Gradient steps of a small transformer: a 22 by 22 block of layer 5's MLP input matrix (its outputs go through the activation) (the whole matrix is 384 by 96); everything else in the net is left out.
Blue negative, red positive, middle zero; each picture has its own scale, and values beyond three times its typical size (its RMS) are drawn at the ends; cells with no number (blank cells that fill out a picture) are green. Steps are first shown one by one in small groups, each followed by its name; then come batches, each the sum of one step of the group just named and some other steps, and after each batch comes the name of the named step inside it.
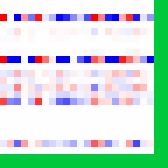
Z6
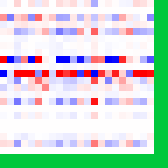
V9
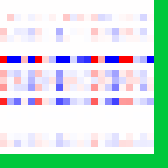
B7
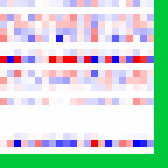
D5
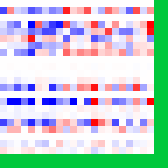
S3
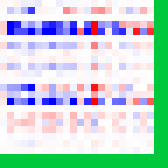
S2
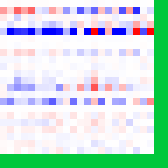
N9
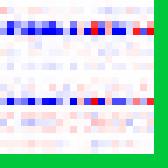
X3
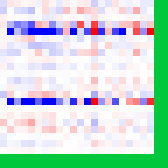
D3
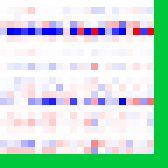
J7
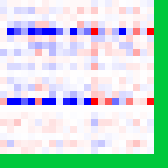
D3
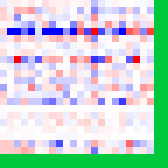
J7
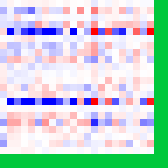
D3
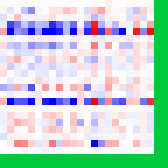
S2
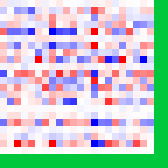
V9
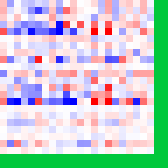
V9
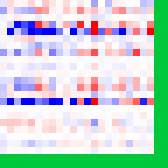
D3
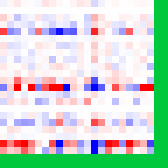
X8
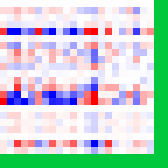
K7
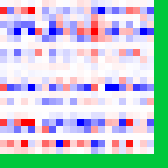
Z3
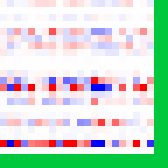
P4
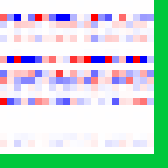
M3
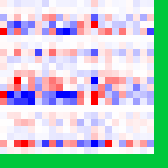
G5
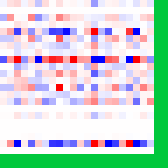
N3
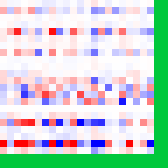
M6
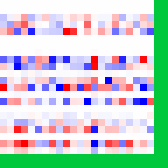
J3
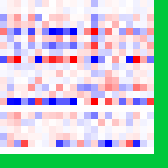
N3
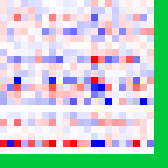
P4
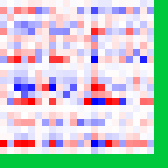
M6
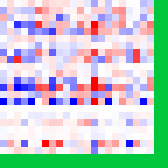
M3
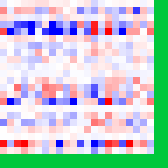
X8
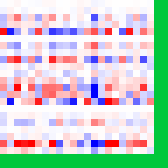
X8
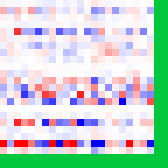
M6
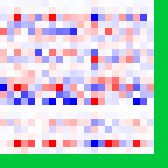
G5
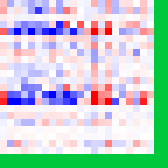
K7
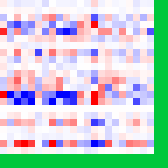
G5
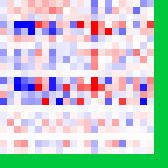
J3
